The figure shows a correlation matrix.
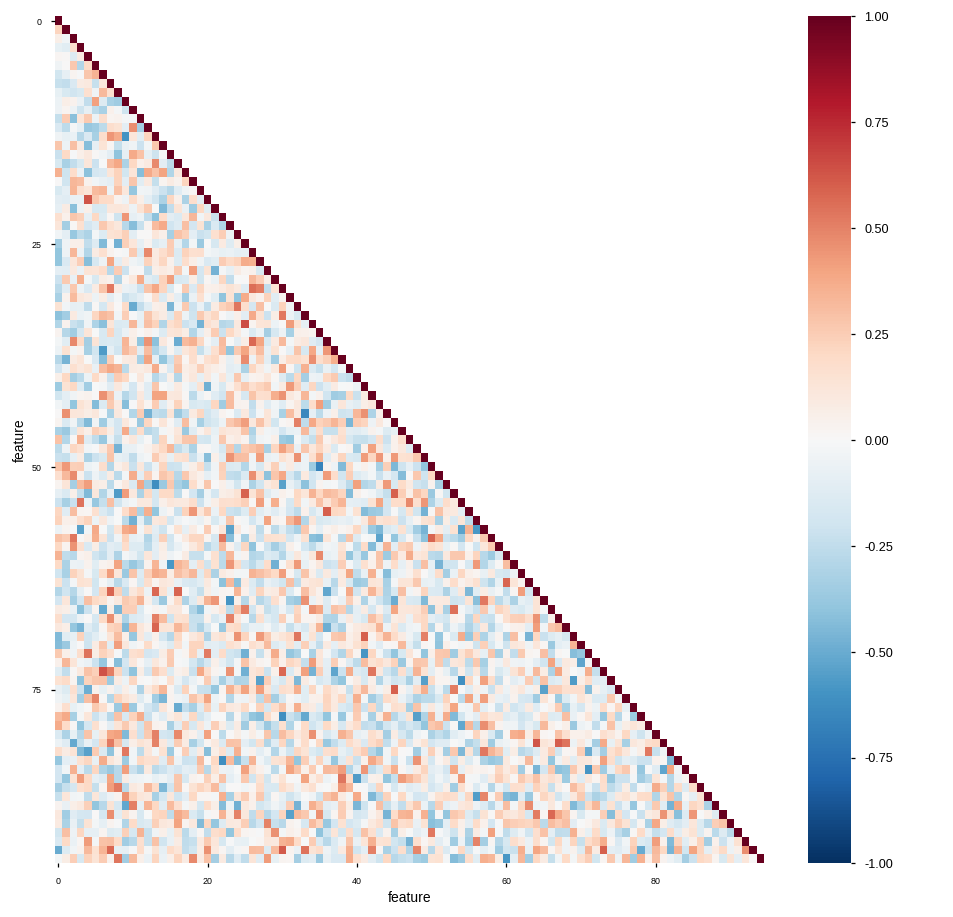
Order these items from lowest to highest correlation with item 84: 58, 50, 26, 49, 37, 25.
50, 58, 26, 49, 37, 25
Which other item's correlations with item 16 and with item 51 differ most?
36
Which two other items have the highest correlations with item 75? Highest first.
45, 53
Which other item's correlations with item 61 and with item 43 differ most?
15
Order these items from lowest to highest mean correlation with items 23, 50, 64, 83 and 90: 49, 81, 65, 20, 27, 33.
65, 20, 27, 33, 49, 81
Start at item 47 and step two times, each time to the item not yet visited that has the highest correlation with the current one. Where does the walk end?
3
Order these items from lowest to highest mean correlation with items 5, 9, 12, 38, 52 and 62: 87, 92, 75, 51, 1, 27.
1, 92, 51, 75, 27, 87
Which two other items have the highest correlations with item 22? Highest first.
58, 9
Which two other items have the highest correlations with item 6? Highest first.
73, 42
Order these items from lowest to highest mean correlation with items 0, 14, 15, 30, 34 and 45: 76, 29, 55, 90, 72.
76, 55, 29, 90, 72
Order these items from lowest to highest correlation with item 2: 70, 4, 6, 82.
4, 70, 6, 82
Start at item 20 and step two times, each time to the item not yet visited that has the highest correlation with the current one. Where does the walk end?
71
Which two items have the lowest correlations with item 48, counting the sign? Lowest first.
78, 8
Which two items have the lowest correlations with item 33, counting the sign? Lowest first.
44, 78
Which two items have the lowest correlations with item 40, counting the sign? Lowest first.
85, 88
